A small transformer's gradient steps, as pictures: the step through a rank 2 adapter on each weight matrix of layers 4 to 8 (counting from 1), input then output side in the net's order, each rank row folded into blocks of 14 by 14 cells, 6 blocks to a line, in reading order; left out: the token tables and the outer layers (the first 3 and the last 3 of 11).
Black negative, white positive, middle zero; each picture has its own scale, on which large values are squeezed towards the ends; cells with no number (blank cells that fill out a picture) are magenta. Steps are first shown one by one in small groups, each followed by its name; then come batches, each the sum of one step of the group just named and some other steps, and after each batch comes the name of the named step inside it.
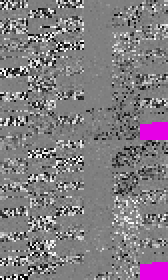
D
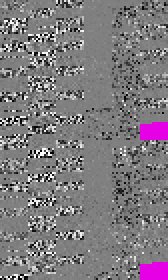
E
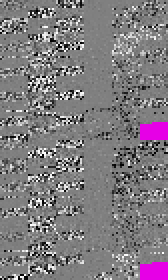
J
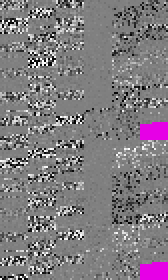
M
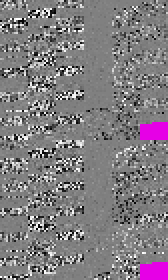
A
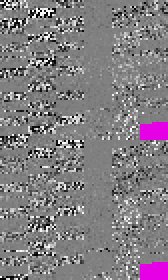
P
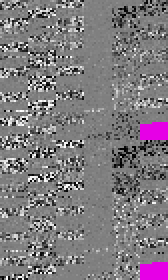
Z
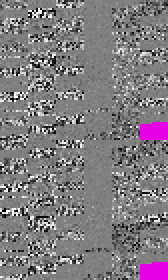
A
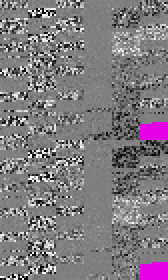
D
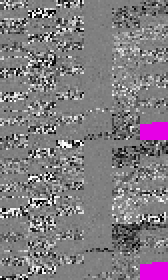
P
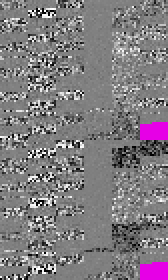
J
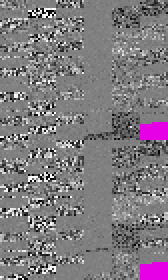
J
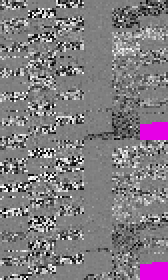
J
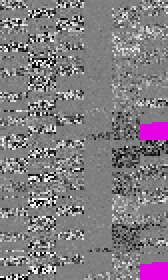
Z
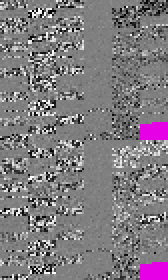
A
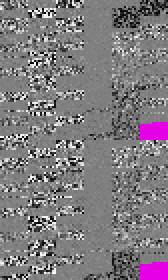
M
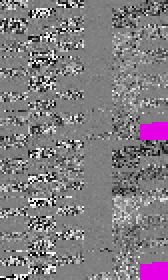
P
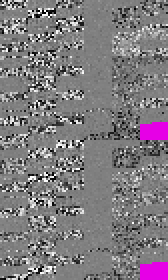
E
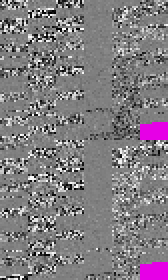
A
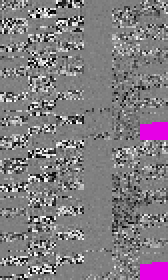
M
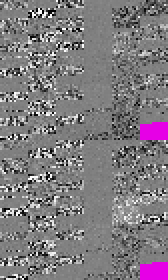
D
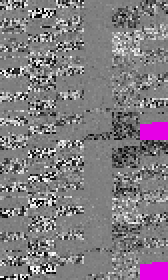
D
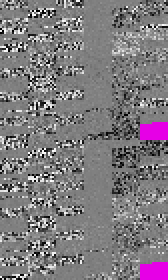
J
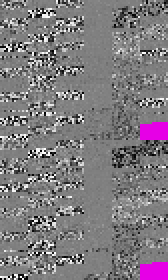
E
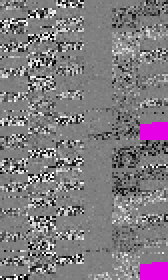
J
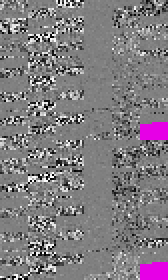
E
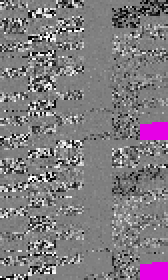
P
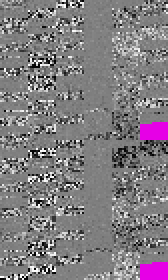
Z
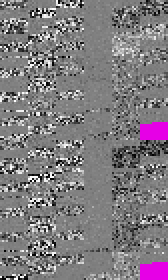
J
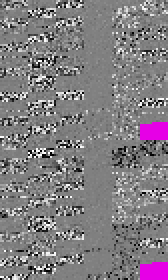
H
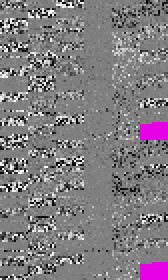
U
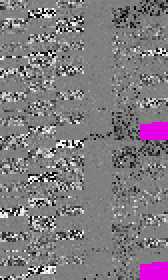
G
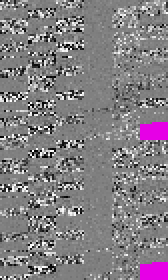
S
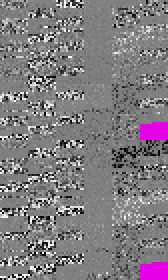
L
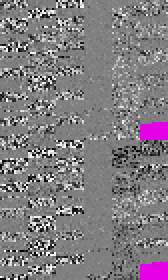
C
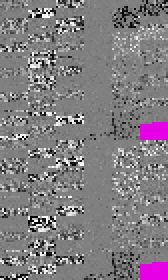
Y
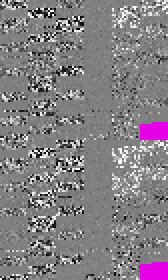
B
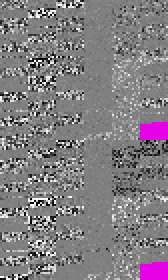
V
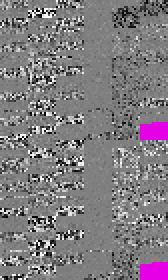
Y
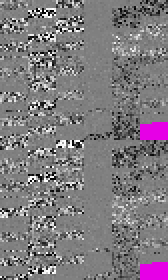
G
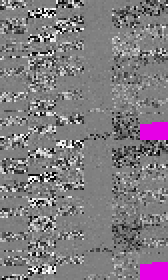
G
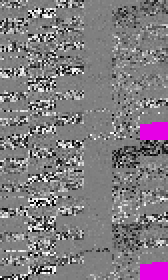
V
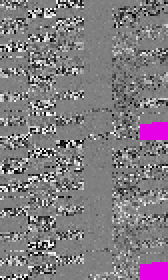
L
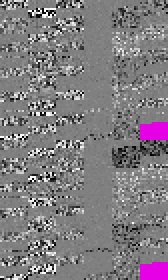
H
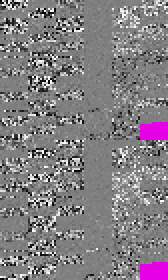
B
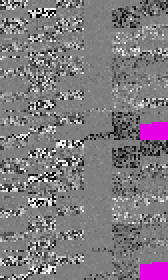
G
